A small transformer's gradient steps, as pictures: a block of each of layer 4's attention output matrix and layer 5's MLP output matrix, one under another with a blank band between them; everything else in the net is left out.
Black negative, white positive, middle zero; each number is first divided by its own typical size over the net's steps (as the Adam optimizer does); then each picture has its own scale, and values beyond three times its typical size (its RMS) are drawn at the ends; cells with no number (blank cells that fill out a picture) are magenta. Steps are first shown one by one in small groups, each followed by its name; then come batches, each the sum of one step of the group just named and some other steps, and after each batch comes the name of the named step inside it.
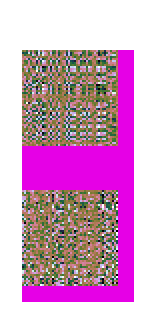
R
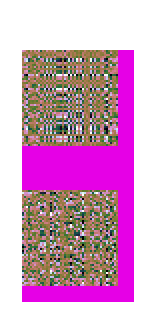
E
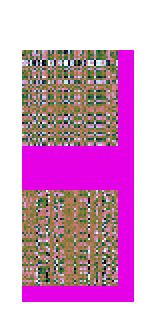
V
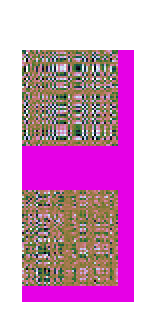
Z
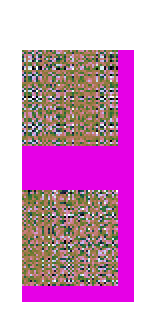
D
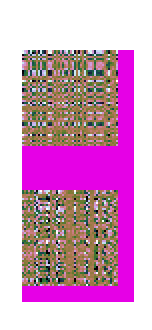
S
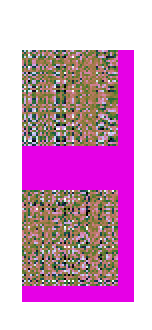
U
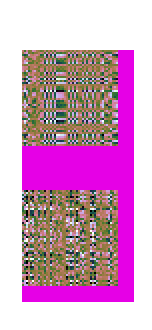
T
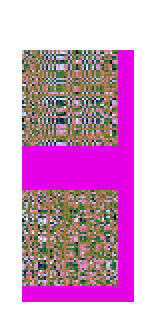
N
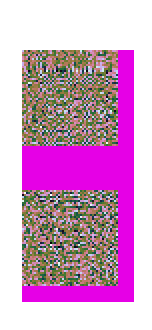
R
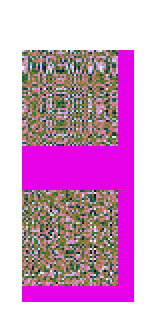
E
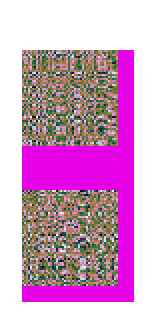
U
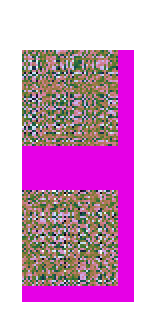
D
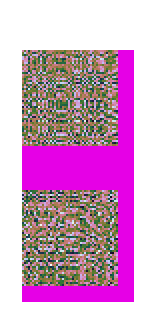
T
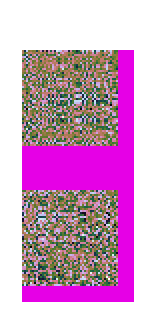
N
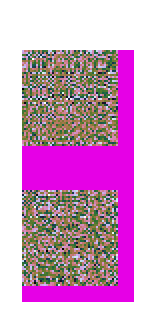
S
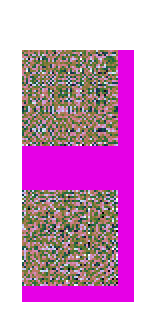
R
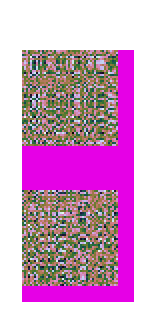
D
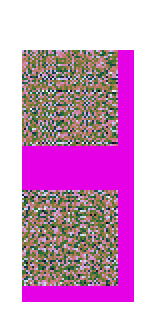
T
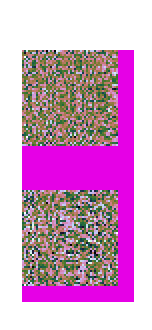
R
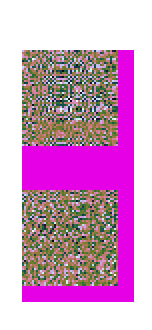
N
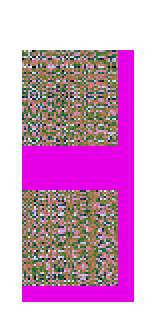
U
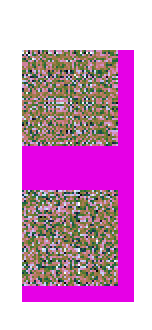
S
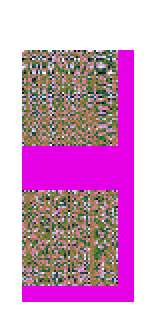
S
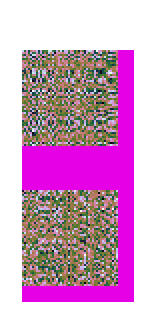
S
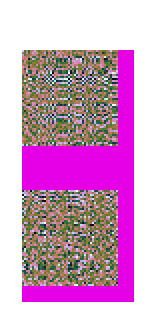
E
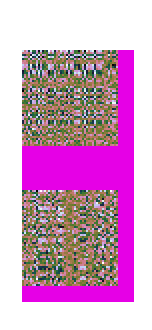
S
